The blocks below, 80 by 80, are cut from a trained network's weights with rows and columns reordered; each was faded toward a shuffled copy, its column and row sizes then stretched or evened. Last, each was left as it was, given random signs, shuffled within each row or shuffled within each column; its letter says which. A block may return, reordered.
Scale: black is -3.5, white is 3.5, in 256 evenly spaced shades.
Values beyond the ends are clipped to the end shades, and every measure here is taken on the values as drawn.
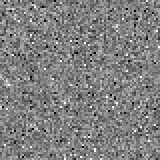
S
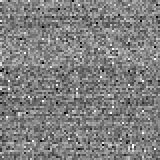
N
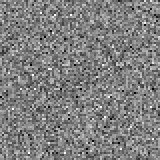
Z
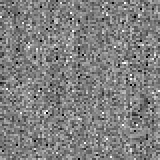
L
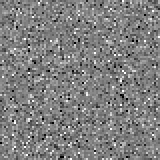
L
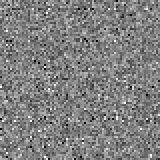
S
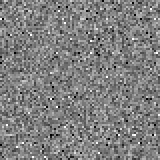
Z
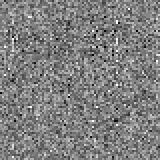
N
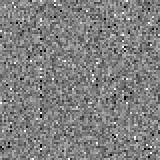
L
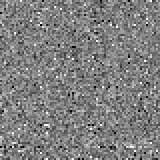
S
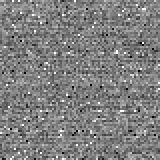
Z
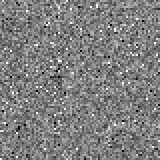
L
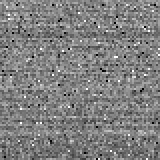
Z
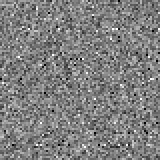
Z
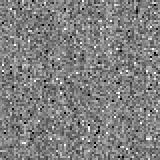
L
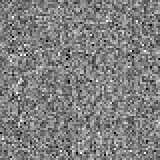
N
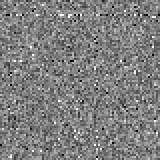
S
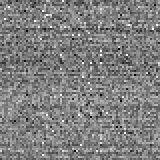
N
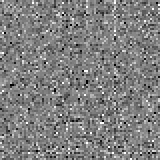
N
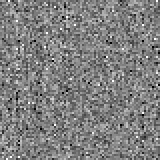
L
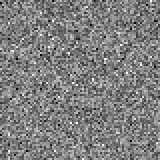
L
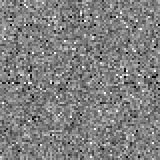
Z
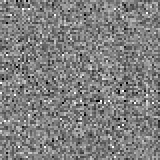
N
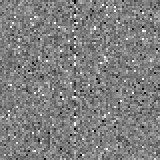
L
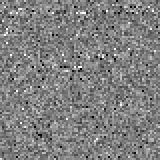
Z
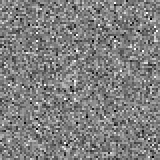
L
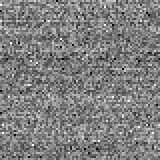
Z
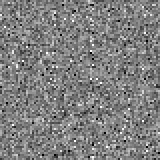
L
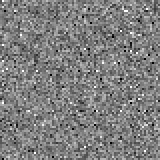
S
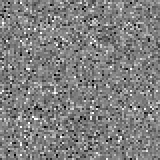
S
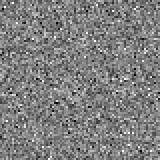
Z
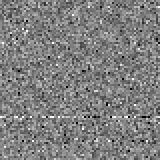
Z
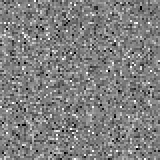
L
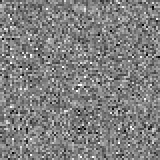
N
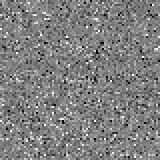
Z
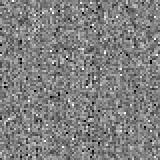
L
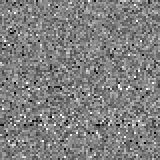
Z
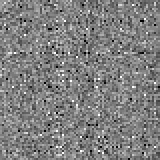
N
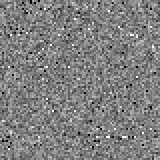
Z
